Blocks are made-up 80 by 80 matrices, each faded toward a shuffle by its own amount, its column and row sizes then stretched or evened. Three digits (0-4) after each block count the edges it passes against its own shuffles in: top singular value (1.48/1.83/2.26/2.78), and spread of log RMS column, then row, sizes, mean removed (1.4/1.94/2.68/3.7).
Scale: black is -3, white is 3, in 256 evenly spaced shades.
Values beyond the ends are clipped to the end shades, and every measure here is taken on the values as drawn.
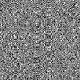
3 1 0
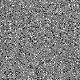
1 1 1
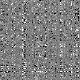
2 3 3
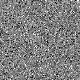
1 0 1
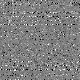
0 0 3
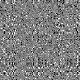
3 2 1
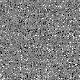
1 1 1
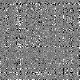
0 3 3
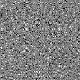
2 1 0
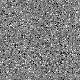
0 0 1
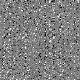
2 2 0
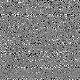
1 0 3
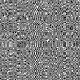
4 2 0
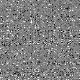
2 1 2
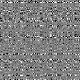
3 1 4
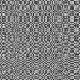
4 3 1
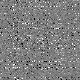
0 1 3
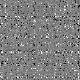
2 2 3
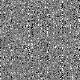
1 3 1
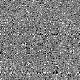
2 1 1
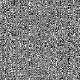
2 3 1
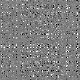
1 3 3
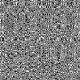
3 0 1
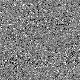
0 0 1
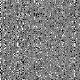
2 3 0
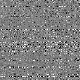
1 1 4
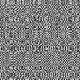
4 1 3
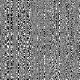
3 4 0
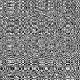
4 1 3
